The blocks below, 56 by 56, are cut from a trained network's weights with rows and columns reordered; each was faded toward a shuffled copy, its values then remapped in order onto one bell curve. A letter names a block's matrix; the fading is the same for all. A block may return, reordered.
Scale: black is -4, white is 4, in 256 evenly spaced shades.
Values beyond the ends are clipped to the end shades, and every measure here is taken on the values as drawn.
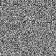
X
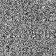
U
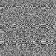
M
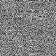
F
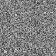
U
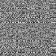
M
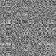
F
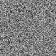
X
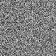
X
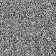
U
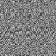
F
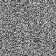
X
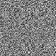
F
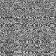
M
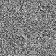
X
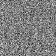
U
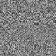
F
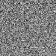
U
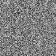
U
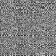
M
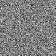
X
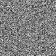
U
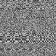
M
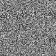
U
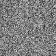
U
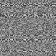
M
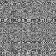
M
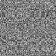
F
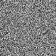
X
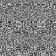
M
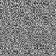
F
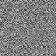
F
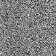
U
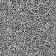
U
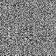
U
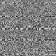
M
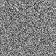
X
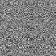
F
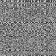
M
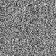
X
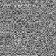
F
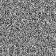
X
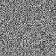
F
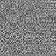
F
